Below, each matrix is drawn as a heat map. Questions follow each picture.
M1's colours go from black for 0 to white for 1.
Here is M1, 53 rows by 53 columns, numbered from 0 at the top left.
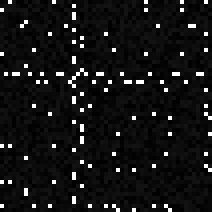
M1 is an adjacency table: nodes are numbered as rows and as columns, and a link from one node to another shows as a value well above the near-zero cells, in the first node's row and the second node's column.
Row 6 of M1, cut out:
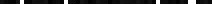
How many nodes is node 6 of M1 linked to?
5
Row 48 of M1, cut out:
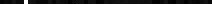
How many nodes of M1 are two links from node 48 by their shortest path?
4
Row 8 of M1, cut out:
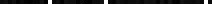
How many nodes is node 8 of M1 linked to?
3
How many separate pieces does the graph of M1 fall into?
5
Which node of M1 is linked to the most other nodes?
node 18
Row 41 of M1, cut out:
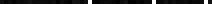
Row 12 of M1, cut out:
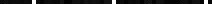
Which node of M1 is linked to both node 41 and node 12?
node 51
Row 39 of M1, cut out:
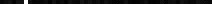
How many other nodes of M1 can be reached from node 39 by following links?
5
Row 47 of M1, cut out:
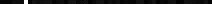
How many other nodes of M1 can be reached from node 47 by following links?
5
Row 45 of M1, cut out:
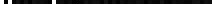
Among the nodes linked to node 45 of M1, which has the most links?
node 0
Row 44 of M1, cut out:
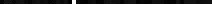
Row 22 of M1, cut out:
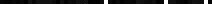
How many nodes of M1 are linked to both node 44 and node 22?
0
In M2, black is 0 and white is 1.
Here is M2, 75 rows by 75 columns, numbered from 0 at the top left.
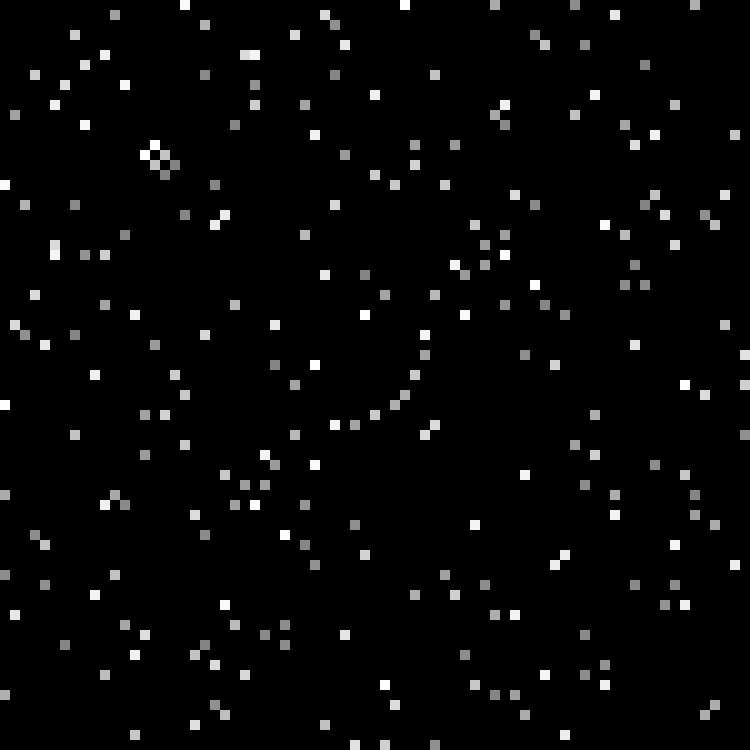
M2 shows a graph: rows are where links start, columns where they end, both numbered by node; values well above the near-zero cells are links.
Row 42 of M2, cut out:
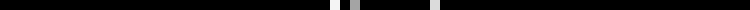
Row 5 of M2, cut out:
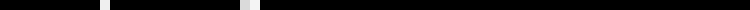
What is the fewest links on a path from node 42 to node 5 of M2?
7
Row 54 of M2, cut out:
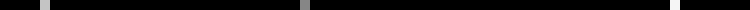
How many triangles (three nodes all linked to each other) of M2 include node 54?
0
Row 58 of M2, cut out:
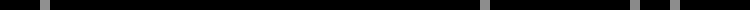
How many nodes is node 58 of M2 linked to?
4
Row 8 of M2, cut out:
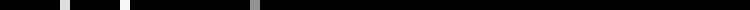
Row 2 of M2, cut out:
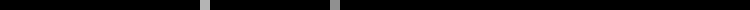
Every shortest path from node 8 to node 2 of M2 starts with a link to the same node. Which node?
node 6
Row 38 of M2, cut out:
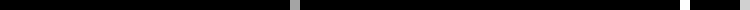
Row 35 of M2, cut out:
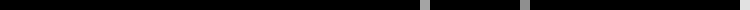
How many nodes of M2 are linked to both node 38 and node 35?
1
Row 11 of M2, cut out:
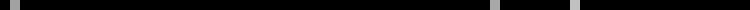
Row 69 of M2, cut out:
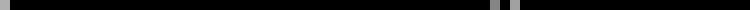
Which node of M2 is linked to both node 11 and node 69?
node 49
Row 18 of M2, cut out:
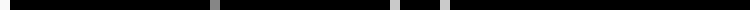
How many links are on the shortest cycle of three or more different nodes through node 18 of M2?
4
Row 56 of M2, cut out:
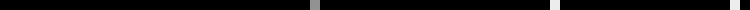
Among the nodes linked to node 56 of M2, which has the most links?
node 31
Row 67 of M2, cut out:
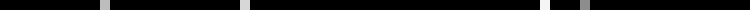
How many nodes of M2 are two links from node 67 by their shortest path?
7
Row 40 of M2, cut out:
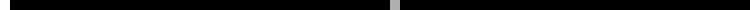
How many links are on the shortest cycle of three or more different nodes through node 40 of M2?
4
